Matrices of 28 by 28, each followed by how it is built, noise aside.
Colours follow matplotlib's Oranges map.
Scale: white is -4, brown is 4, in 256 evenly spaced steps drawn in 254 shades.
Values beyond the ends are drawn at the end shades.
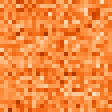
blocks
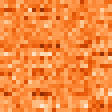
low rank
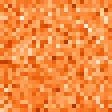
noise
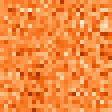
low rank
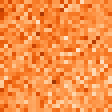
Hankel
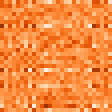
low rank
